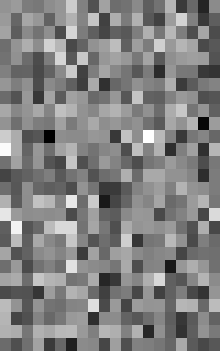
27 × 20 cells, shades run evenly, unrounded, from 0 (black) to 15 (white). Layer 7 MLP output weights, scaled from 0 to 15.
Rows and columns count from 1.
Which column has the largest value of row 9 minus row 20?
17
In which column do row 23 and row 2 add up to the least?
19
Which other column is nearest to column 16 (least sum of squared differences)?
3
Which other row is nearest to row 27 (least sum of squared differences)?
15
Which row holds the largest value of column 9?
24
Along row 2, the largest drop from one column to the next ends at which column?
10
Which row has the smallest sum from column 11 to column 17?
25
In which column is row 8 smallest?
4
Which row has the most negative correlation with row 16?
5
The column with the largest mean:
7
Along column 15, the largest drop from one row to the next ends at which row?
23
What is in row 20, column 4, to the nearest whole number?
8
